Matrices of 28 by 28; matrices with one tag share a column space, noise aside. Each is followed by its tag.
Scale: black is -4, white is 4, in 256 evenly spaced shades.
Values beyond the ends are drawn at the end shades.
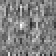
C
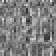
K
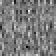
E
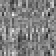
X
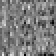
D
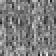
D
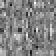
X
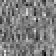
K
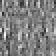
X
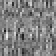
X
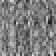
D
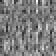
E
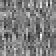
X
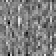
D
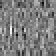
X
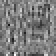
C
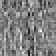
X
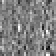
E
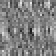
X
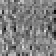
E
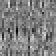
X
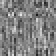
X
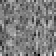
D
